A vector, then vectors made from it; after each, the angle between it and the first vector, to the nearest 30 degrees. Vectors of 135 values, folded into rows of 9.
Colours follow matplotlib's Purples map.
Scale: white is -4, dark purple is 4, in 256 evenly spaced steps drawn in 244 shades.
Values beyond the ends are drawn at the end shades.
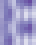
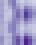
150 degrees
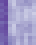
60 degrees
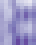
150 degrees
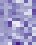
90 degrees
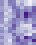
150 degrees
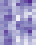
30 degrees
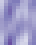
60 degrees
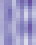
30 degrees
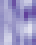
150 degrees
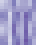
120 degrees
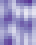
30 degrees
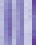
90 degrees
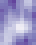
120 degrees
